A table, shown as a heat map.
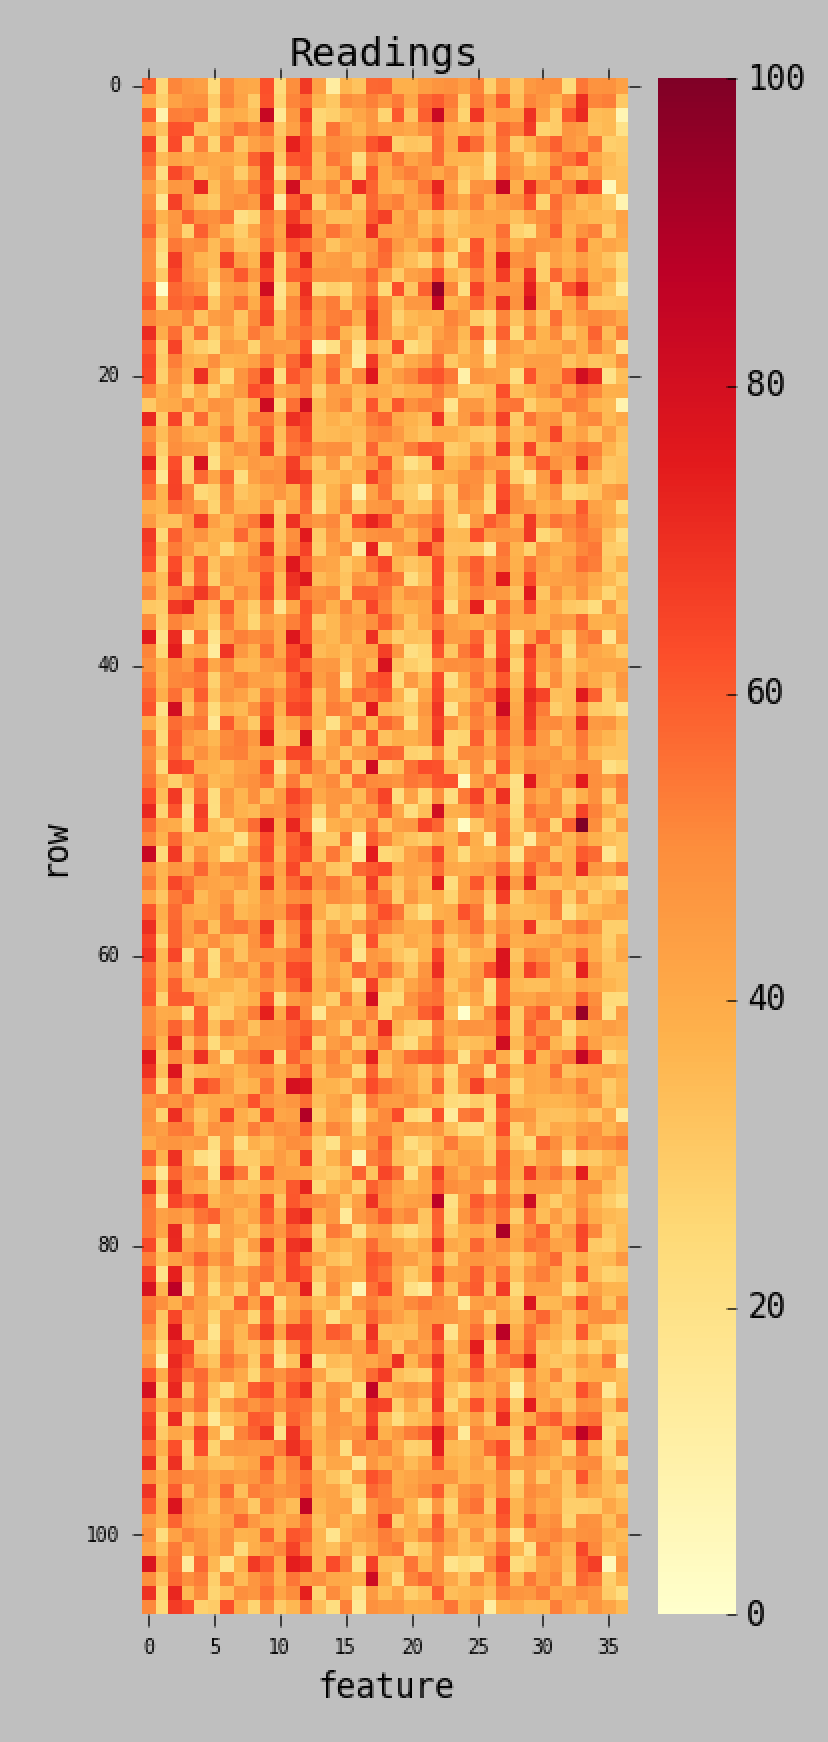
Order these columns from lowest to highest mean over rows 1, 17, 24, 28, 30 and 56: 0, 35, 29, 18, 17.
35, 29, 0, 18, 17
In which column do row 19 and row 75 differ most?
16
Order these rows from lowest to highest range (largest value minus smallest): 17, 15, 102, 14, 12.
17, 12, 15, 102, 14
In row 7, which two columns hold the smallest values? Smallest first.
35, 24
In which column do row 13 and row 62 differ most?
29
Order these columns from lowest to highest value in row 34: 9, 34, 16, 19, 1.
1, 34, 16, 19, 9
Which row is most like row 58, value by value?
31
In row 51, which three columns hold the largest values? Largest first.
33, 9, 11
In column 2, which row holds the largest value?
83
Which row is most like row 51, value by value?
64
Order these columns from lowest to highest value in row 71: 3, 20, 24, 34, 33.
20, 34, 33, 3, 24
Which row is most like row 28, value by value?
74
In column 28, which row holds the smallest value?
90
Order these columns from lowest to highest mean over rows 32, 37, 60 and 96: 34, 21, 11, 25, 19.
25, 19, 34, 21, 11
